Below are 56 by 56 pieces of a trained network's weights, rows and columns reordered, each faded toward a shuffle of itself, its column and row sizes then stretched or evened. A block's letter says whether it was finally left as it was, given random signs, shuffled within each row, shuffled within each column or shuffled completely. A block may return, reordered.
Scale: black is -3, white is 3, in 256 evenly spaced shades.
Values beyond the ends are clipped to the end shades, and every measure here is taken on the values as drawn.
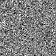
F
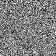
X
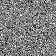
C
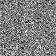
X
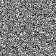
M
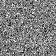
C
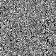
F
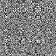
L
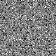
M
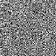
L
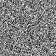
C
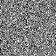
F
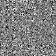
M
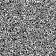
C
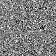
X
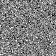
C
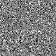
M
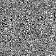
M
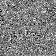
X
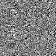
L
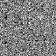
L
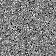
C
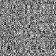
L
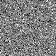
C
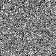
X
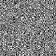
L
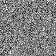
F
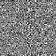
L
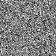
F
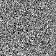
F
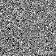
F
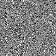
F
